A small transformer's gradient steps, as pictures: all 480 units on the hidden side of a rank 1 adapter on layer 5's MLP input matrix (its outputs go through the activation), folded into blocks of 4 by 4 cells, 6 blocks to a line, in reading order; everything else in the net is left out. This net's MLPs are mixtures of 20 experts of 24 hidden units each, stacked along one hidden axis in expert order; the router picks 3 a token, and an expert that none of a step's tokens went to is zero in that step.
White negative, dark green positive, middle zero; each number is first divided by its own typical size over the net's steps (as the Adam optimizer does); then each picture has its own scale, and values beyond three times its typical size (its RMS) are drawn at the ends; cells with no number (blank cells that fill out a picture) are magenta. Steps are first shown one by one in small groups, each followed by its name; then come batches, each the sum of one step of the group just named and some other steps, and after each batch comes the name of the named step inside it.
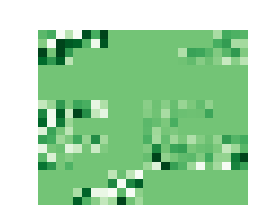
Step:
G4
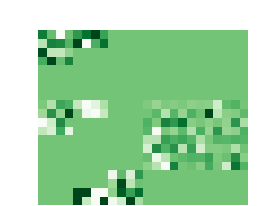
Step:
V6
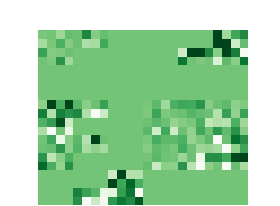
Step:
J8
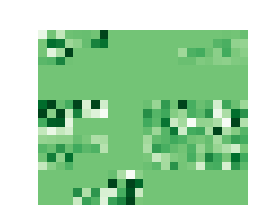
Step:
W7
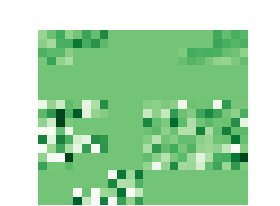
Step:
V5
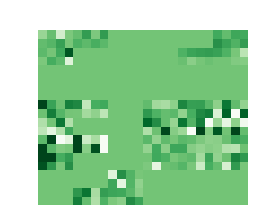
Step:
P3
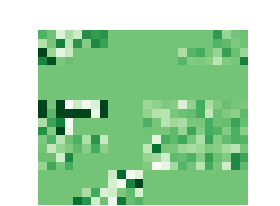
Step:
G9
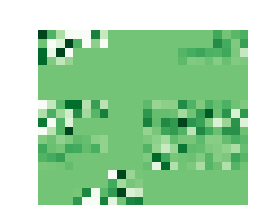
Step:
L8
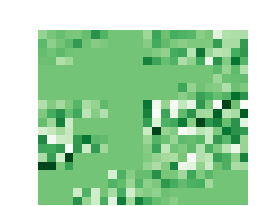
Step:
V5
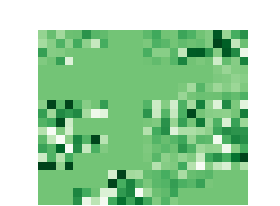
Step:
J8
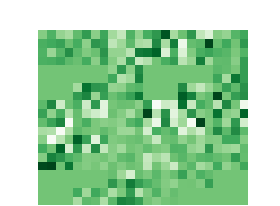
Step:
W7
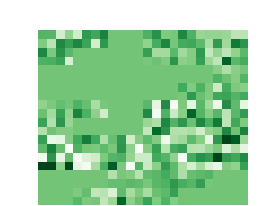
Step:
G4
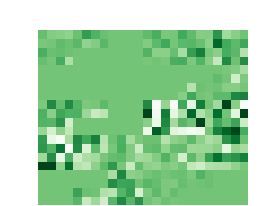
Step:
J8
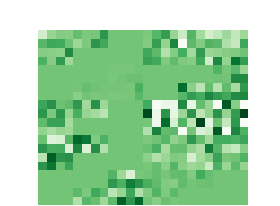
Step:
W7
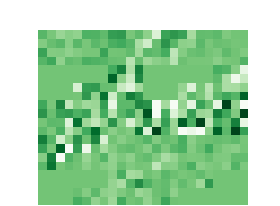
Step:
G9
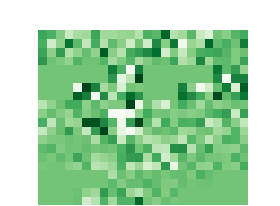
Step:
L8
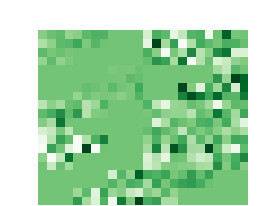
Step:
V5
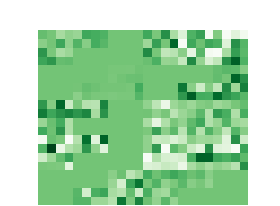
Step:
G9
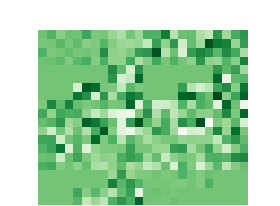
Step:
J8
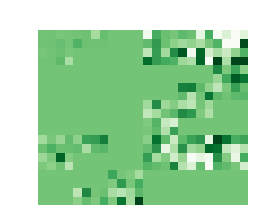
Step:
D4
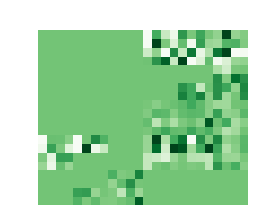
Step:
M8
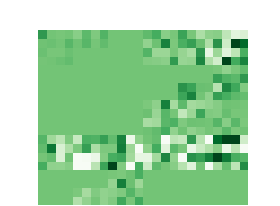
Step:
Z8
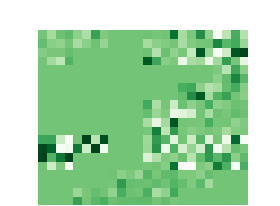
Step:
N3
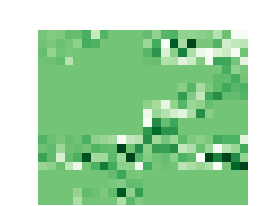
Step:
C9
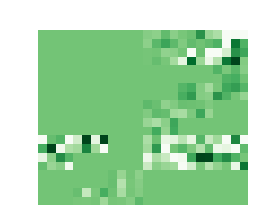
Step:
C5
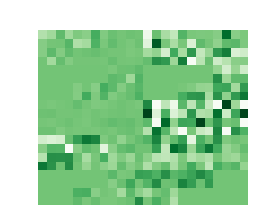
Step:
M8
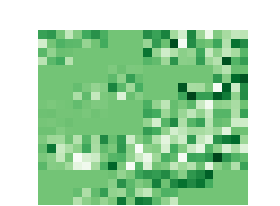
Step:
Z8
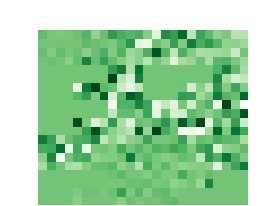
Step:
C9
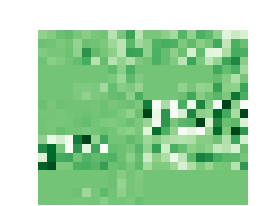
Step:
C5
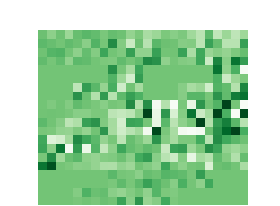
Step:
D4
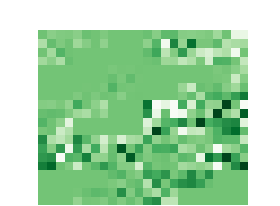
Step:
C9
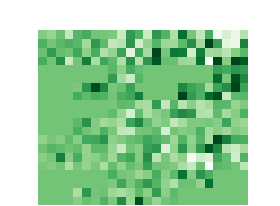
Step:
D4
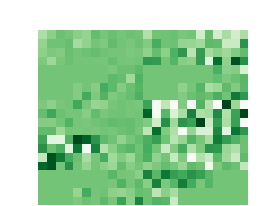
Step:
D4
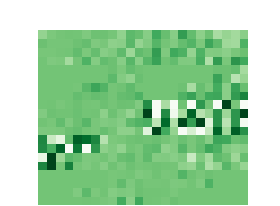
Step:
D4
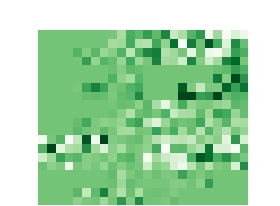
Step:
C5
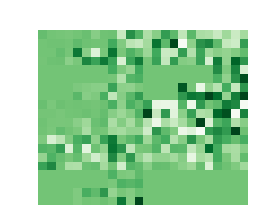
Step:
D4
